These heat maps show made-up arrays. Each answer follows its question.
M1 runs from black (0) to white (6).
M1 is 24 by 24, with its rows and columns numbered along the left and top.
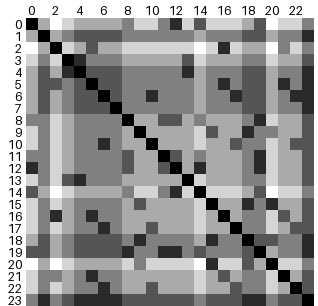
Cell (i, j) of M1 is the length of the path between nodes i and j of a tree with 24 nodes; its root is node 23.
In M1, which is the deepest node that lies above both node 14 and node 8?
19
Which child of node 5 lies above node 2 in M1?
16
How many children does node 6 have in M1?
3
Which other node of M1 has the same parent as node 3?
13
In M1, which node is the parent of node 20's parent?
18
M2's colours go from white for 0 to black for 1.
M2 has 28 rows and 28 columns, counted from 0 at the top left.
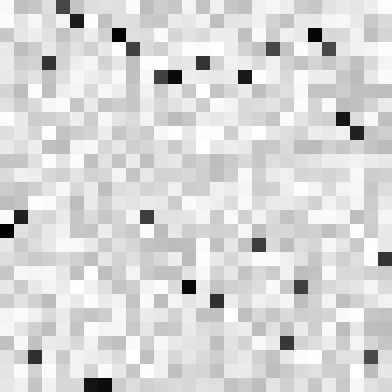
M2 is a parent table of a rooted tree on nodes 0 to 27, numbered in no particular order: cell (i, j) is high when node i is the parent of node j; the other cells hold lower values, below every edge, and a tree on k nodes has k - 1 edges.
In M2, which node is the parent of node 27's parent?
17
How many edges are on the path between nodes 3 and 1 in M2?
9
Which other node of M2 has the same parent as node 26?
2
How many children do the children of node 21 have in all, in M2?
2
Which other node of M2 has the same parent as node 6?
7
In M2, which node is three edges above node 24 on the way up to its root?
25
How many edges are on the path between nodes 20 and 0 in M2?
8
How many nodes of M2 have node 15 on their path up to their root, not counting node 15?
10
